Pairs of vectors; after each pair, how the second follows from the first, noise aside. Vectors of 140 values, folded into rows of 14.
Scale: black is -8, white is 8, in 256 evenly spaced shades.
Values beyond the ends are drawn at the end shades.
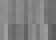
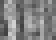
wrapped around, negated, scaled up.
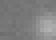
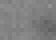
negated, shrunk.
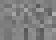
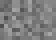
reversed, negated.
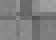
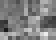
wrapped around, negated, scaled up.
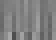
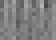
reversed, negated.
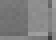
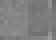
negated, shrunk.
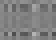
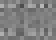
reversed, negated.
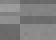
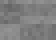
negated, shrunk.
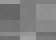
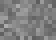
shuffled.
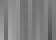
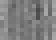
wrapped around.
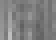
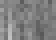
copied.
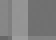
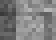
wrapped around, negated, scaled up.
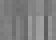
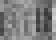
wrapped around, negated, scaled up.
